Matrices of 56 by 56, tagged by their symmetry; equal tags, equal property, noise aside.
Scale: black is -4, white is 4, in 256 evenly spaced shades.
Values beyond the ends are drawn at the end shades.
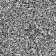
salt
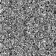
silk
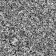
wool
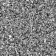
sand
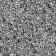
wool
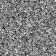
sand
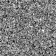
sand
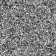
wool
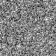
salt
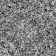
wool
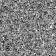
sand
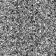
silk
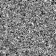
wool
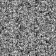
silk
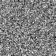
wool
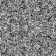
silk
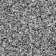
sand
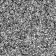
salt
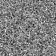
wool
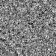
wool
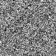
salt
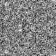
silk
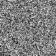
wool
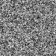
wool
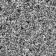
salt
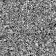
sand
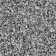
sand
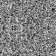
silk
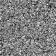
sand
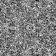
silk
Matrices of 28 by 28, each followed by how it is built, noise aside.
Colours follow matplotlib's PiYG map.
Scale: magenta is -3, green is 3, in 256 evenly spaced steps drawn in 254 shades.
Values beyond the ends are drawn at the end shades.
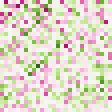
Hankel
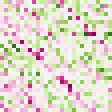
Toeplitz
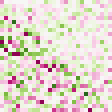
lower triangular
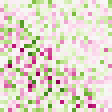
lower triangular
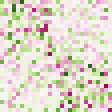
block diagonal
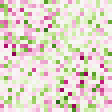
block diagonal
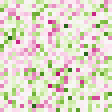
Hankel
